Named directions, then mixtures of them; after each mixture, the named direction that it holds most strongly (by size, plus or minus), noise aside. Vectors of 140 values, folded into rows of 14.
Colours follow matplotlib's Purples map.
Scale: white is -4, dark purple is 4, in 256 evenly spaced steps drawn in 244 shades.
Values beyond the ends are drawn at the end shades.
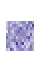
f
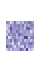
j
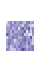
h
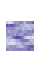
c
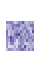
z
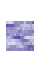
c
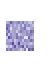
j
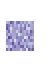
j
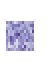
z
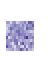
j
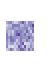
z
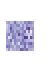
j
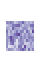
z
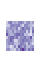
h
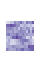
c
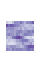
c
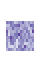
z
